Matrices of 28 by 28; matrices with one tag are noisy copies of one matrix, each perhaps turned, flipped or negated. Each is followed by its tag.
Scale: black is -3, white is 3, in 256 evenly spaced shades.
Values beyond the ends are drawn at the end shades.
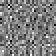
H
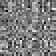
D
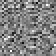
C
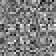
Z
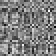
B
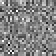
H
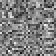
B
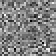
C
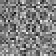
Z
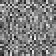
H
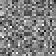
Z
